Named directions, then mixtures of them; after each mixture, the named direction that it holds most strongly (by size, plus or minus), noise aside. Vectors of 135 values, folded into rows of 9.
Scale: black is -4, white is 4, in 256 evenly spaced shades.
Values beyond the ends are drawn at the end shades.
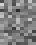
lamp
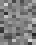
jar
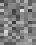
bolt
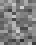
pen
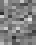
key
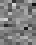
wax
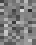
bolt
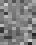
jar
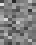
wax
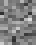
key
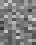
pen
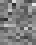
wax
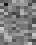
jar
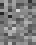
lamp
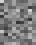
bolt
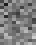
jar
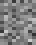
jar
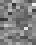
wax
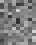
lamp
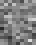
jar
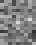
lamp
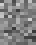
lamp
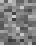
pen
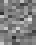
key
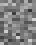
pen
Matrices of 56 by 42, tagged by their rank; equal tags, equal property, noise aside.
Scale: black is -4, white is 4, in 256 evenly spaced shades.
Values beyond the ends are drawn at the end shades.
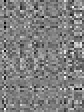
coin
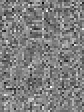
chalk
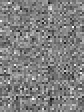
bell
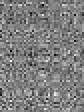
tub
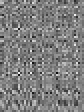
coin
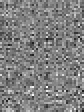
tub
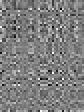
coin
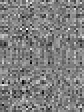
tub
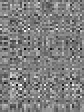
coin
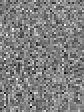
chalk
